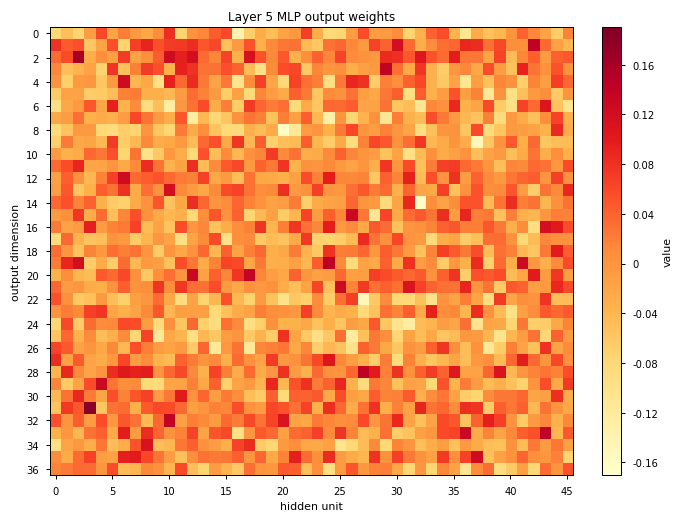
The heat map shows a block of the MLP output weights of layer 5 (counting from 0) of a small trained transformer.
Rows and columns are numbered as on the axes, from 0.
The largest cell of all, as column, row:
3, 31
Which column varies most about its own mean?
24
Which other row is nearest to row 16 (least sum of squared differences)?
18
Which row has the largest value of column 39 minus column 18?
28
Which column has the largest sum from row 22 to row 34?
8
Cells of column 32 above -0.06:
34
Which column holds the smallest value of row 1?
6
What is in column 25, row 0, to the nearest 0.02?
-0.08
